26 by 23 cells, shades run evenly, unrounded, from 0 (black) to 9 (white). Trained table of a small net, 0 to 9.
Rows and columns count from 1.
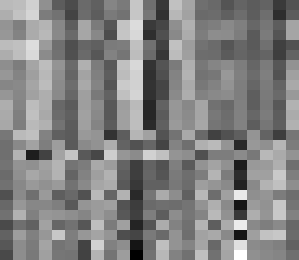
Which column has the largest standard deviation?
11
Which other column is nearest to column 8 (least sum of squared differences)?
16
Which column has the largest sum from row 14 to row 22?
22
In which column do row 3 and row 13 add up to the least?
12
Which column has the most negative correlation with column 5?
19
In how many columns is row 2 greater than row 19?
9
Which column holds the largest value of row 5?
3
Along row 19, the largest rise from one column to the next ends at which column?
20
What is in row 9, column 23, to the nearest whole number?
6
